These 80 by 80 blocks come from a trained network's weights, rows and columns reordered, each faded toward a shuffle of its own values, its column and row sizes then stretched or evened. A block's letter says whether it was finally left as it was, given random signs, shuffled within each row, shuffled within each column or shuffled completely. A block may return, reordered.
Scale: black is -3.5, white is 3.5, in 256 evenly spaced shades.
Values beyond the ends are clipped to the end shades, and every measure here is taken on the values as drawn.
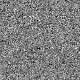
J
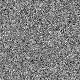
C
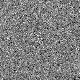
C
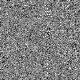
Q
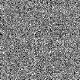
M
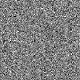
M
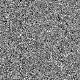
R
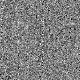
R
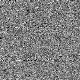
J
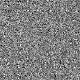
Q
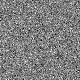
C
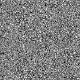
Q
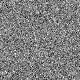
C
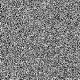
M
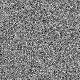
J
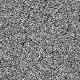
R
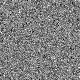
C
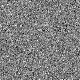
J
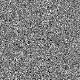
Q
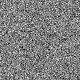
J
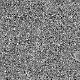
Q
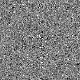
Q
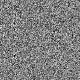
R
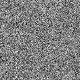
R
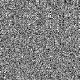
M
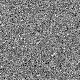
C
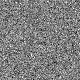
C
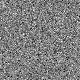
C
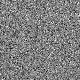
C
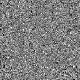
M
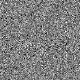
Q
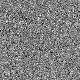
J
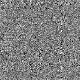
M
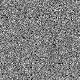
J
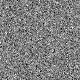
R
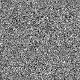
J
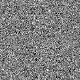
Q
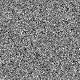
J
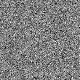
R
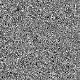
Q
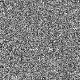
Q
